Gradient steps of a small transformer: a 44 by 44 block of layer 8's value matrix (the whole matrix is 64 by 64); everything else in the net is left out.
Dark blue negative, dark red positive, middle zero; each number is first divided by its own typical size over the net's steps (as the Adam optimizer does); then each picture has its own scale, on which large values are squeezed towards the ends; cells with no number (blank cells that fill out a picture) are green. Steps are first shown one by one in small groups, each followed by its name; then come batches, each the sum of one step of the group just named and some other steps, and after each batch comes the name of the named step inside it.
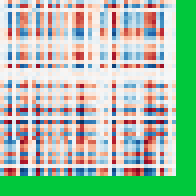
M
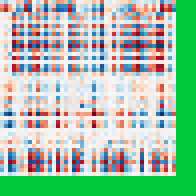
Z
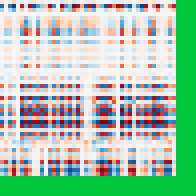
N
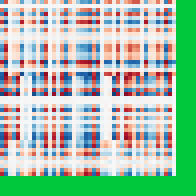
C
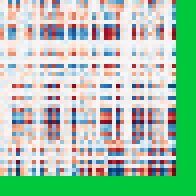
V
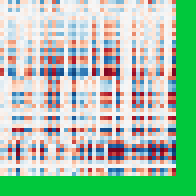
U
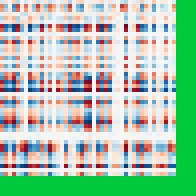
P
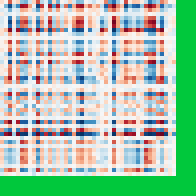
M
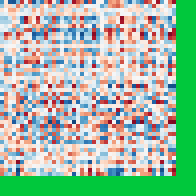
V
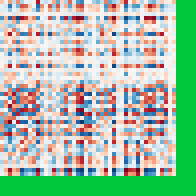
M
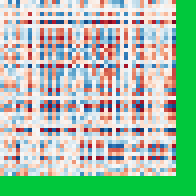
U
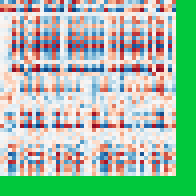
Z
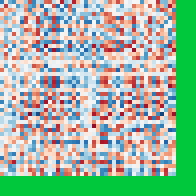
Z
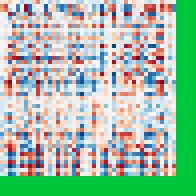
Z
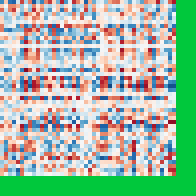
V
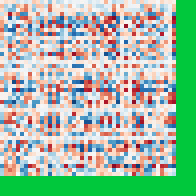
P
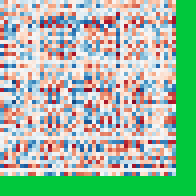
P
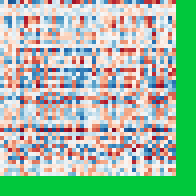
U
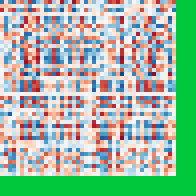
Z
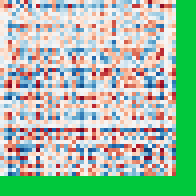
U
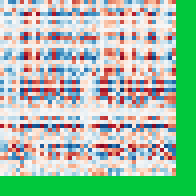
U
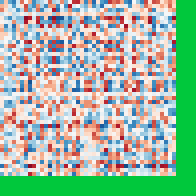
P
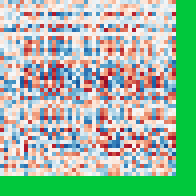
P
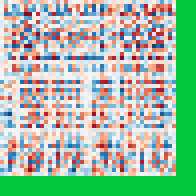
Z
